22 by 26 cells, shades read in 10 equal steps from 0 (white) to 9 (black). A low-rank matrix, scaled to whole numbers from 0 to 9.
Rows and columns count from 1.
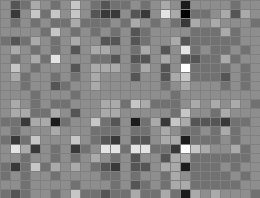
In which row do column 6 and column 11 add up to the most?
14
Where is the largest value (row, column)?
2, 19
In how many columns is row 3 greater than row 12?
9
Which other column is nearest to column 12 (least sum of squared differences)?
15
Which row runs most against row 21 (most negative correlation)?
3
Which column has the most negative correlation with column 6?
5
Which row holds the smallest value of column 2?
17
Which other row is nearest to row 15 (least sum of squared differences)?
4
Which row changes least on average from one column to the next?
11
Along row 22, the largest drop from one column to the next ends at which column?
20
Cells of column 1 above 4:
6
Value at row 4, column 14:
6
